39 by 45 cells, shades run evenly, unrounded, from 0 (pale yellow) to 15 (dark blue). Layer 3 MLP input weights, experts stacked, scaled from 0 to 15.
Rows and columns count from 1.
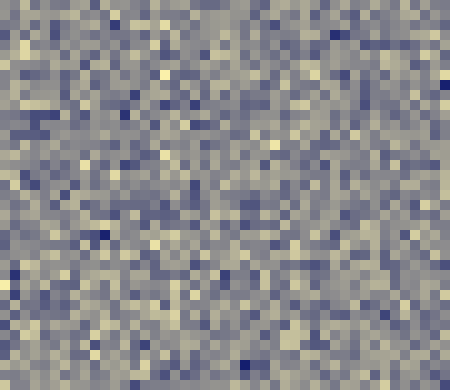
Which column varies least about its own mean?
24
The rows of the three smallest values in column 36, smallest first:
14, 31, 19
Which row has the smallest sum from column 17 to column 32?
26
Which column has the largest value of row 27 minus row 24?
32
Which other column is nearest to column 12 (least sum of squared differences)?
42
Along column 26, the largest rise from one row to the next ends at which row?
28
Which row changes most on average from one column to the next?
29
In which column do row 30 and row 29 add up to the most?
2
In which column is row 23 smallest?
11
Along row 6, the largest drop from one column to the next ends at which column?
22
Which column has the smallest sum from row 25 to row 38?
30
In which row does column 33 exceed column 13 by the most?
35
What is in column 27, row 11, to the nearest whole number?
10
